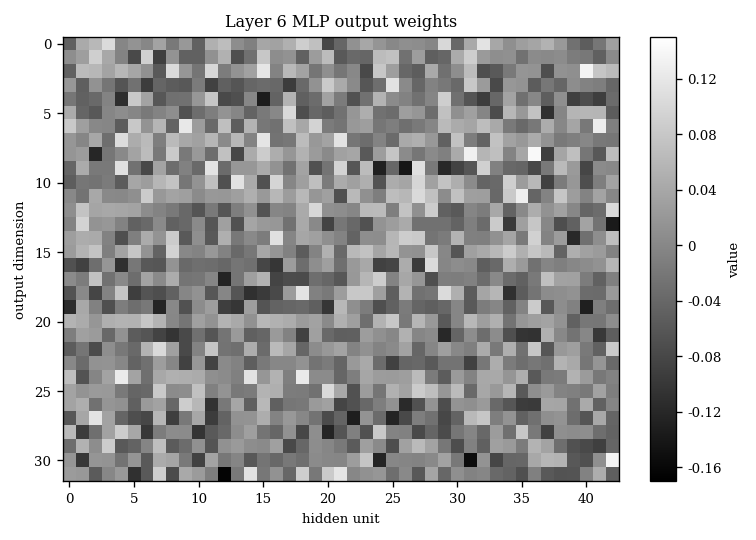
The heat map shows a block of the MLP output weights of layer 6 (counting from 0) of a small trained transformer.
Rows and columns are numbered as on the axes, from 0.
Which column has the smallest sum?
40
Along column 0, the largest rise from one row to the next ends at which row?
20
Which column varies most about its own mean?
15
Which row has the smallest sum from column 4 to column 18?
3
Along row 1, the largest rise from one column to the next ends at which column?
6
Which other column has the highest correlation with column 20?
28
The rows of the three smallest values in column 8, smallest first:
21, 27, 31
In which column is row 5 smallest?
37
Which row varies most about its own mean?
9
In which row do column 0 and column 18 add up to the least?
19
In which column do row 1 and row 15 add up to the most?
2
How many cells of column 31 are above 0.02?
11
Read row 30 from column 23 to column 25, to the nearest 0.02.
0.08 -0.12 0
